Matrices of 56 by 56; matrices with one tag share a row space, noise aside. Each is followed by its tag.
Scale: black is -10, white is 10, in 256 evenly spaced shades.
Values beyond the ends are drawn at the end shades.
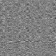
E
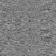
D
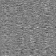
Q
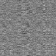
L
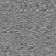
Q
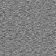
E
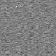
Q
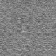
L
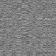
L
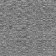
L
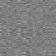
L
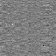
D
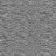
D
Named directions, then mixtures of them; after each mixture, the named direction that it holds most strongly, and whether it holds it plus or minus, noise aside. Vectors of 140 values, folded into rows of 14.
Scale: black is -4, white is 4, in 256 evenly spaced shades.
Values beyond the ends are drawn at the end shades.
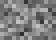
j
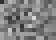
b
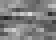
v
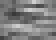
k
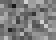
j, minus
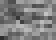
k, plus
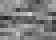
v, plus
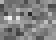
b, minus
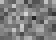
b, minus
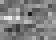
v, minus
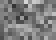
j, minus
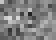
b, minus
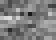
v, minus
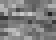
v, plus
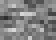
v, plus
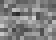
v, minus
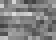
k, minus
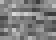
v, plus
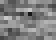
v, minus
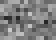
b, plus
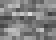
v, plus
